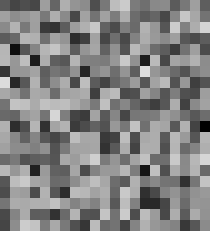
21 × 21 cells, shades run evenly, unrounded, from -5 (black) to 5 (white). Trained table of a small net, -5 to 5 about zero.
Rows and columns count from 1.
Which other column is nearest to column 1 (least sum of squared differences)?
19
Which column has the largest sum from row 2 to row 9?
1
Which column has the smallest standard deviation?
12
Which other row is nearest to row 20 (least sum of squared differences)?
7
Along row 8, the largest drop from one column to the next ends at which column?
2
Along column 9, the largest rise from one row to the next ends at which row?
8
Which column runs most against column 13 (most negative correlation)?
4
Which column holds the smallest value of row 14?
11
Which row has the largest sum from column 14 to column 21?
15
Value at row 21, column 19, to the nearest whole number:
-3
